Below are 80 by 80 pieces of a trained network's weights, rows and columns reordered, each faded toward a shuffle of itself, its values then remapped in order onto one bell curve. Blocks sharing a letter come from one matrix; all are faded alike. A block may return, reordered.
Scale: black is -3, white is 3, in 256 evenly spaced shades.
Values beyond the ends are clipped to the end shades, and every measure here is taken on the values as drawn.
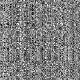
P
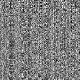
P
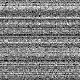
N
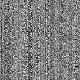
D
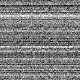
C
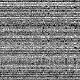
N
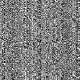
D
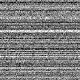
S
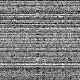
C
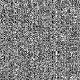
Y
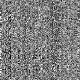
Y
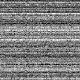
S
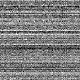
C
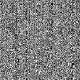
Y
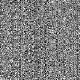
Y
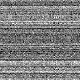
N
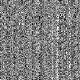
D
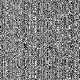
D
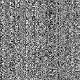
P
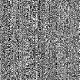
P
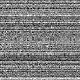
C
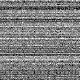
C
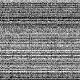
S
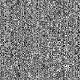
Y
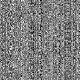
D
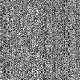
Y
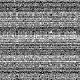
C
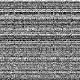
S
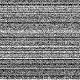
S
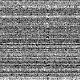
N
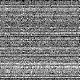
N
